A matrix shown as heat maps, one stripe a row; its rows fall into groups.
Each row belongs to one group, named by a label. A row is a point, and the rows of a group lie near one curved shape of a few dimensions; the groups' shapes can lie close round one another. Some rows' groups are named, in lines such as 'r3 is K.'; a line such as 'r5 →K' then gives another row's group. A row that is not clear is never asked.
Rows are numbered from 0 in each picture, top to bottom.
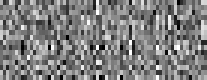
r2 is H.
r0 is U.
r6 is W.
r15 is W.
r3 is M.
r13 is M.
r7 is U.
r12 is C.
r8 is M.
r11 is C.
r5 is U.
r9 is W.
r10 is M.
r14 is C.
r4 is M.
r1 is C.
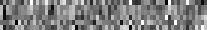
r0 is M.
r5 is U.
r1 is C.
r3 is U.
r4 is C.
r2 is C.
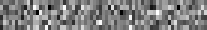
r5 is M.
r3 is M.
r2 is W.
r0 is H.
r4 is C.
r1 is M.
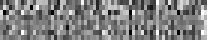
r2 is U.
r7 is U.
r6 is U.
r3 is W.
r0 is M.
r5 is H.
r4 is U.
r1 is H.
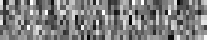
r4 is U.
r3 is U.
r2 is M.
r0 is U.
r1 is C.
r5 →C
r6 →H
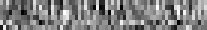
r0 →W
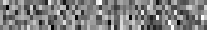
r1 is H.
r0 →C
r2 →C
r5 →C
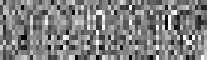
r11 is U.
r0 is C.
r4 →M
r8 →H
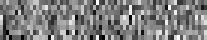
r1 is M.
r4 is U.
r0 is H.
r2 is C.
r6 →H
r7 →W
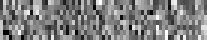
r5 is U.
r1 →C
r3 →W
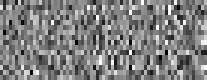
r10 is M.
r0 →C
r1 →M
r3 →H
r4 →W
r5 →U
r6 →C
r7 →W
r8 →U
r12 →C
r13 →U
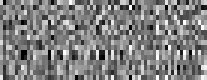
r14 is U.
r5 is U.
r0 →U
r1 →M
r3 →C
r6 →M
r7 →C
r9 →M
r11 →W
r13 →U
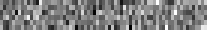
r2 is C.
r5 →U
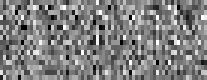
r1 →M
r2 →C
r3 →U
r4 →C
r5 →W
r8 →W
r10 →C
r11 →H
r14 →U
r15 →H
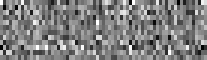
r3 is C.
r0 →U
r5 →H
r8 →U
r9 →M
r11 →H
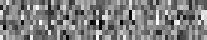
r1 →M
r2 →U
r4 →W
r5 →C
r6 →C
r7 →U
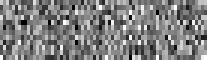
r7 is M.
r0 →W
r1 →C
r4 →W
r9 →H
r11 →U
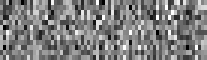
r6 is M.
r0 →W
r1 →U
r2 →C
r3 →M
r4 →C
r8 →W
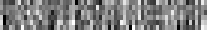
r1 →H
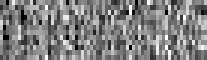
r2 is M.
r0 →H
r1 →M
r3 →W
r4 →W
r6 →C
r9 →U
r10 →M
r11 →M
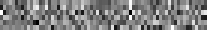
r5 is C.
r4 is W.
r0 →M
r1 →M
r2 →U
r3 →M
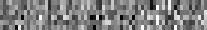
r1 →M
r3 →W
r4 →U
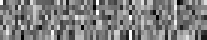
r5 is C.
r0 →U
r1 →C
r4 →C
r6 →M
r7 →M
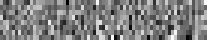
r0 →H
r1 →C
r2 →U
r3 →U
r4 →C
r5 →W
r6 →C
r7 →C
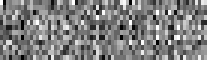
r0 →U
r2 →M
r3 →H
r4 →M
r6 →H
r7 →W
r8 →M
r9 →H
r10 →C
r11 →W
